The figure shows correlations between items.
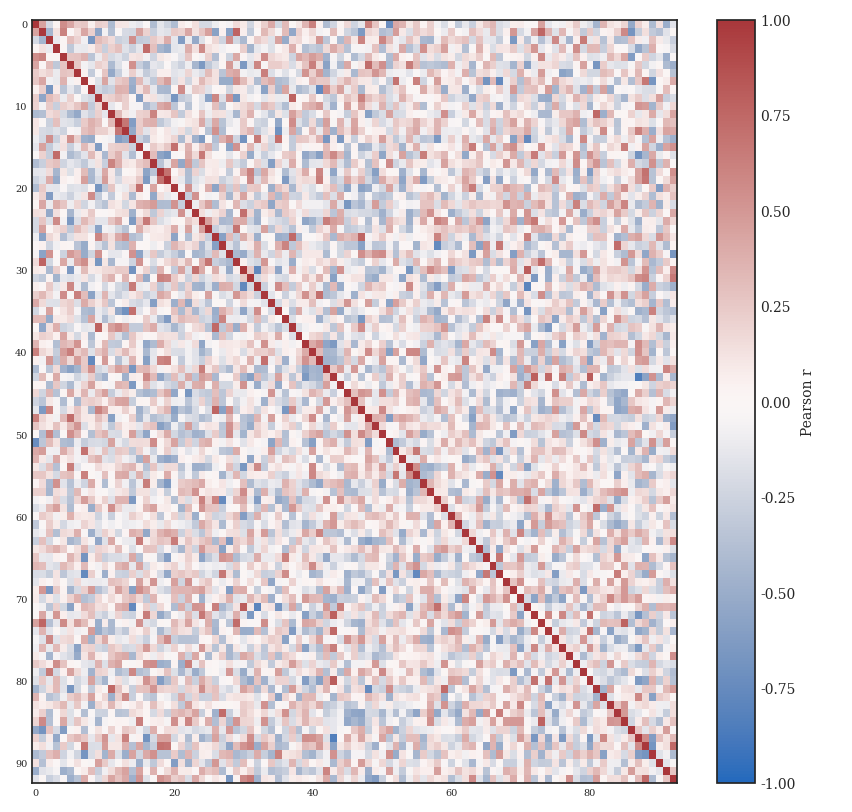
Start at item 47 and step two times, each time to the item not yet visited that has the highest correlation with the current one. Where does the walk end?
37
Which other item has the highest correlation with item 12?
13
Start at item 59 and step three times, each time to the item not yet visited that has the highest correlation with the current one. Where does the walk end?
17
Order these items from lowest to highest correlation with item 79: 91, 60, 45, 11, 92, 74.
92, 91, 11, 74, 60, 45
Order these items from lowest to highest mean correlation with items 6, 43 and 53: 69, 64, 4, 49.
69, 4, 64, 49
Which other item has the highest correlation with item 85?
73
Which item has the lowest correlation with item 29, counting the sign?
9
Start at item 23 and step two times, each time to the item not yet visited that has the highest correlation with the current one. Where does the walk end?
71
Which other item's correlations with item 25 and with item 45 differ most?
22
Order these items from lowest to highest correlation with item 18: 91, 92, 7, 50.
91, 50, 7, 92
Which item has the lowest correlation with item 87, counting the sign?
43
